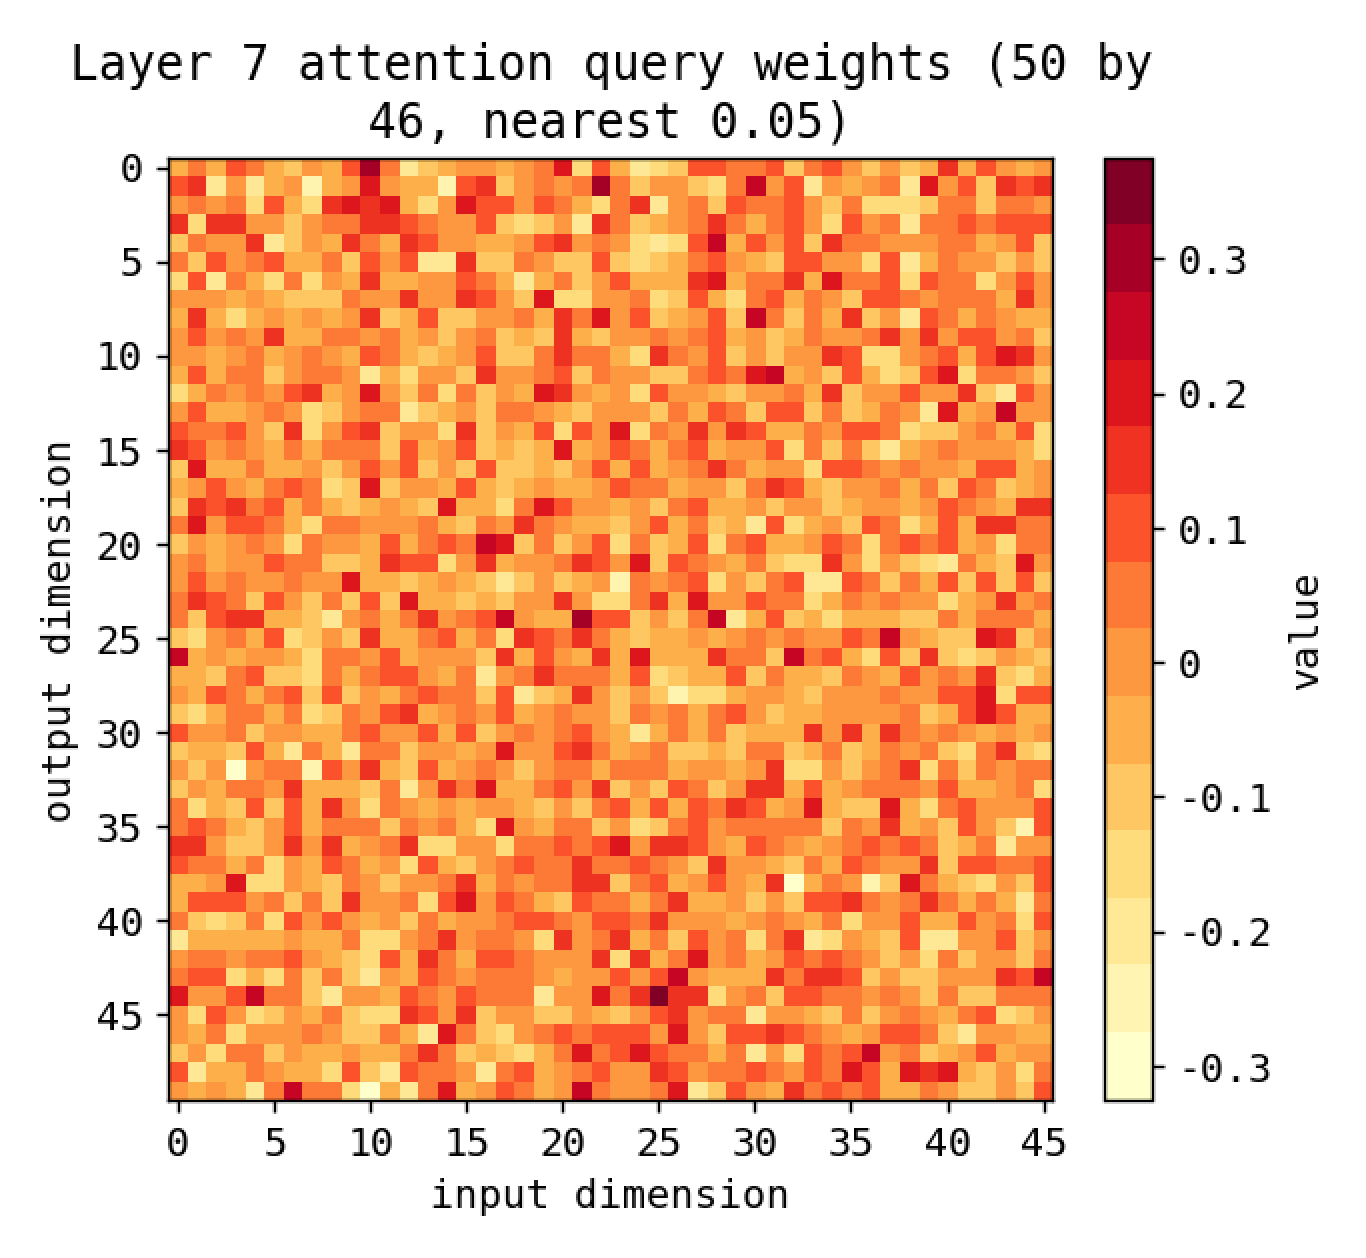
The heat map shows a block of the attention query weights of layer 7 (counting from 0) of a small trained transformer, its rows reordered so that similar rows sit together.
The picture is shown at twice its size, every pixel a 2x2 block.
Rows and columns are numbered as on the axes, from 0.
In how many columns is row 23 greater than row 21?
24
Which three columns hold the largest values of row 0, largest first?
10, 20, 40
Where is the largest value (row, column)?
44, 25
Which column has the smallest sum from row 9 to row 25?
33
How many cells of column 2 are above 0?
16
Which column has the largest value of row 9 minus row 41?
39
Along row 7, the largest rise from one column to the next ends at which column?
19
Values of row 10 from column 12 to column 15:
-0.05 -0.1 -0.05 0
